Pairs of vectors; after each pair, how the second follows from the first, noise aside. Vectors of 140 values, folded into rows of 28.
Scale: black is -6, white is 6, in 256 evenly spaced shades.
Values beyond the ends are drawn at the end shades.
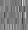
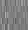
wrapped around, shrunk.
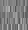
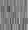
negated, partly zeroed.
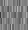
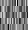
reversed, scaled up.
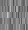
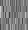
wrapped around.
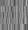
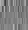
reversed, negated, partly zeroed.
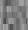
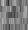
wrapped around.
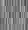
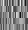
scaled up.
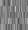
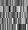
reversed, scaled up.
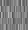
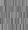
wrapped around, shrunk.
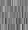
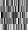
wrapped around, scaled up.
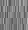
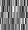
wrapped around, scaled up.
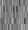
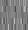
reversed, negated, partly zeroed.
